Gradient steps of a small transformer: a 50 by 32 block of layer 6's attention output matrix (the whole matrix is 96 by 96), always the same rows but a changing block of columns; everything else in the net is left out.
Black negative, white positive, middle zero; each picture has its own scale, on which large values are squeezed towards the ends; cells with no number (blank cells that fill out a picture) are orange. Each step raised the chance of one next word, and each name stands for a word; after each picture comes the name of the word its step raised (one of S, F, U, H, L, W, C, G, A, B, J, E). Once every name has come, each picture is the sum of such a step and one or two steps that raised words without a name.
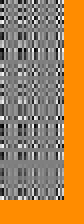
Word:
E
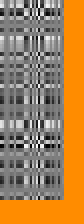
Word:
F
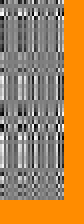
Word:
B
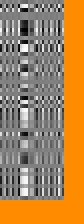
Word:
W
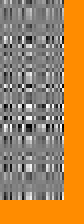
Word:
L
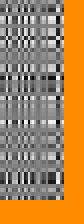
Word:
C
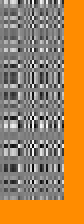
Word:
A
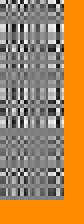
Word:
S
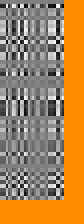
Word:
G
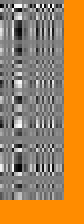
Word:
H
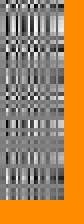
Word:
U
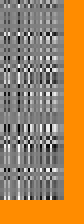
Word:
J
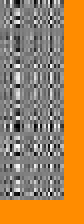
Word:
A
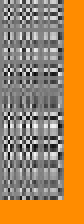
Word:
E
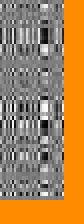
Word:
L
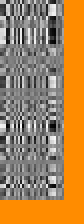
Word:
B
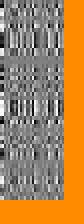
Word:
F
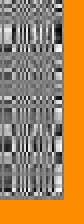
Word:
W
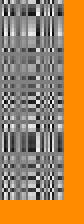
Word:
B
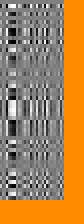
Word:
G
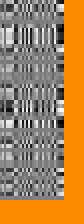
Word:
S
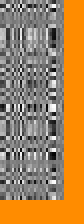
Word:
H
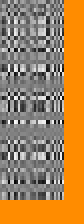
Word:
C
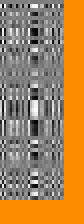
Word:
G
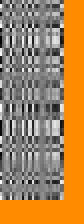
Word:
J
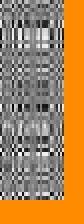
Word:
H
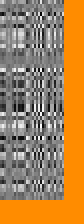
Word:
B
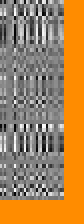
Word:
B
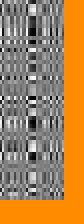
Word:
C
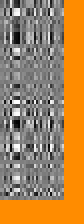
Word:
F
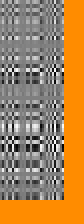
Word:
J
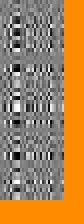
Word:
C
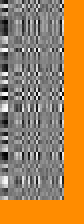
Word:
U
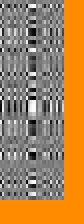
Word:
G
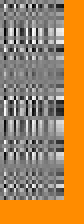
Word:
G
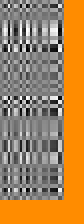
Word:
W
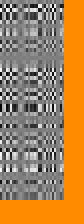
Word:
H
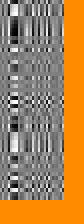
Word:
B
